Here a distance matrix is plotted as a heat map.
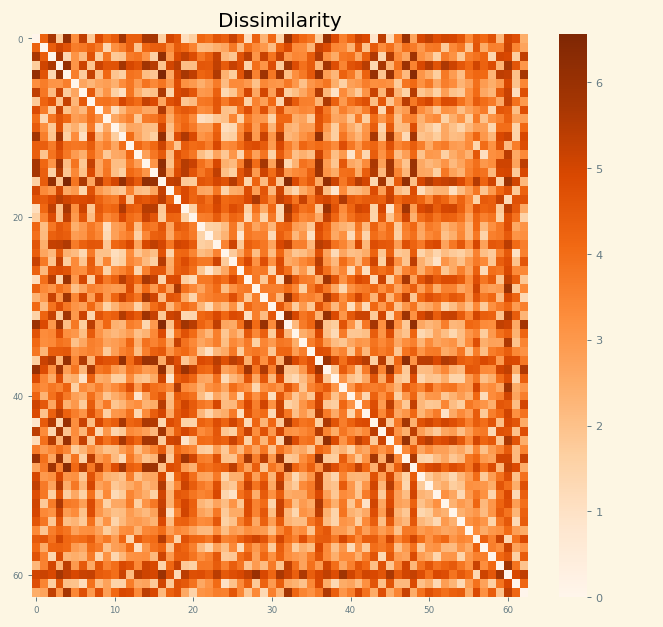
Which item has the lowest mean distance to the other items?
24
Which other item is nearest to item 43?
0
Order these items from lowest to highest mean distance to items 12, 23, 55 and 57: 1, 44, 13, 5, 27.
13, 1, 5, 44, 27
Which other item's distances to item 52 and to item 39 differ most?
42
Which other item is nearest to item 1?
9
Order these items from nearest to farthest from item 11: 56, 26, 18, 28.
28, 26, 56, 18
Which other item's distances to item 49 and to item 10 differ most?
8
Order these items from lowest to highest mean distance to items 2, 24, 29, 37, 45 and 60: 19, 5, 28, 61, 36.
61, 5, 28, 19, 36
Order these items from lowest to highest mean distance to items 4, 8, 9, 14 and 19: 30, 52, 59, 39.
30, 52, 39, 59
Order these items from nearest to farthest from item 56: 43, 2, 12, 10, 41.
12, 10, 41, 2, 43
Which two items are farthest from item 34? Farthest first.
60, 18
